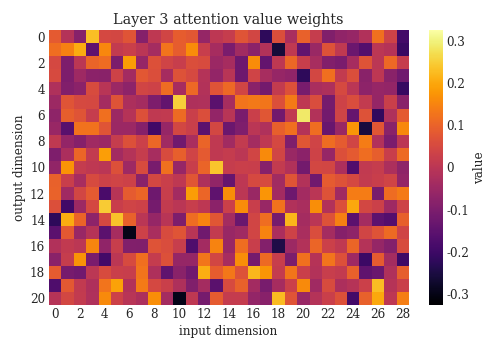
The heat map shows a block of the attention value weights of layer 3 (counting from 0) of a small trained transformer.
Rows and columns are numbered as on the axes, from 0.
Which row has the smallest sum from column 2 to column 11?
15
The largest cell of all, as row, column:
6, 20
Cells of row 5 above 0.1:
5
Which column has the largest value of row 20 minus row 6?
26
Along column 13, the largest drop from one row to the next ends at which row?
11
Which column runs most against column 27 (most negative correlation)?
23
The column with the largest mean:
4
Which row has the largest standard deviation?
14
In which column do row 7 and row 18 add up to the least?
25
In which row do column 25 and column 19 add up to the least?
17
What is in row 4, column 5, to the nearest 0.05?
-0.05
